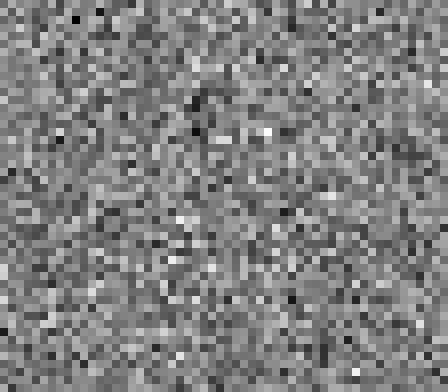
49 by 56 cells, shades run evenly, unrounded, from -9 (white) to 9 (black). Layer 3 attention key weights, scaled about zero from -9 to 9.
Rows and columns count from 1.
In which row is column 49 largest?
31
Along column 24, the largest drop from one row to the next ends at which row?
26
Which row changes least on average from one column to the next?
49
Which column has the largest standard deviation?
25
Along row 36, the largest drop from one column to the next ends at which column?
45
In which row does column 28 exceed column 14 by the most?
12
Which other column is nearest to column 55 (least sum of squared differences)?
3
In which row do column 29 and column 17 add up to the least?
18
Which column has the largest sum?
19
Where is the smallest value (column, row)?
34, 17
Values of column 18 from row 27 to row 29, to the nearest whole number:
-2 2 -2
